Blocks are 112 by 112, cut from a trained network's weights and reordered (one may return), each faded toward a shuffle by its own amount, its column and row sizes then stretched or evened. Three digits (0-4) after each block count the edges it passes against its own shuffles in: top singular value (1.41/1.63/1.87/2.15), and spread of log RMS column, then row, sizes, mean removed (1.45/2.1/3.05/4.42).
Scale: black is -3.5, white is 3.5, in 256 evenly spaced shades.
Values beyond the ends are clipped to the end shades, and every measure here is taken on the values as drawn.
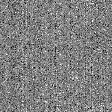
1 1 0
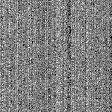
4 2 0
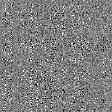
0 3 2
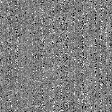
0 3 0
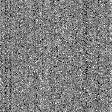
1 1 0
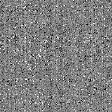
1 1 2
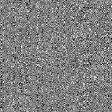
3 3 1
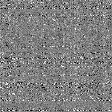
0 1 3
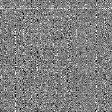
2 3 0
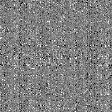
1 2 2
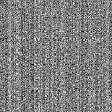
4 0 2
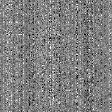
3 3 1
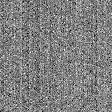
2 0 0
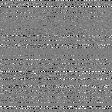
2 0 4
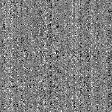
2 2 1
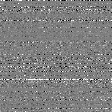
2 0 4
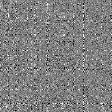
3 3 2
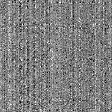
4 2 1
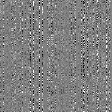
3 4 1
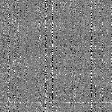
2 3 0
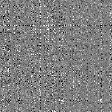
1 3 2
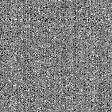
1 0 1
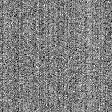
3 0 0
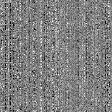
4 3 0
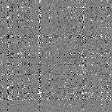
3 3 3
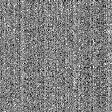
3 0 1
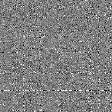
2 2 2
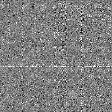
1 2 1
